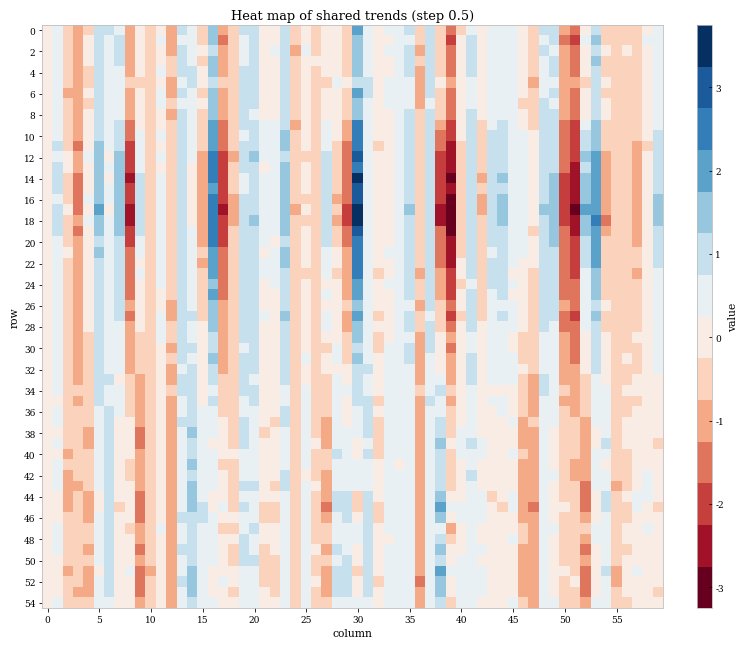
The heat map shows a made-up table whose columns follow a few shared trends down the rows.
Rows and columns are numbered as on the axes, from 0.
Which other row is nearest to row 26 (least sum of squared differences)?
8
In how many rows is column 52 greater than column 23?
2
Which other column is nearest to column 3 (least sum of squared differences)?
50
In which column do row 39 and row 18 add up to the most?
30
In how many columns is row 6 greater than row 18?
18
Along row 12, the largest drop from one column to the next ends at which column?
17
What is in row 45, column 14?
1.5
